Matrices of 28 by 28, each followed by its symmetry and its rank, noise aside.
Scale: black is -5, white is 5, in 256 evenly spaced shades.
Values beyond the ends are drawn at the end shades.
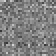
no symmetry, rank six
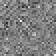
symmetric, rank seven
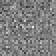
no symmetry, rank six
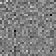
no symmetry, rank six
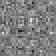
antisymmetric, rank six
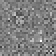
symmetric, rank five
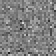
no symmetry, rank seven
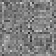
no symmetry, rank five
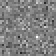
symmetric, rank six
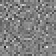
no symmetry, rank six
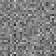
no symmetry, rank five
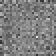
symmetric, rank five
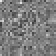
symmetric, rank five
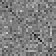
symmetric, rank seven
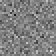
symmetric, rank seven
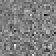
antisymmetric, rank six
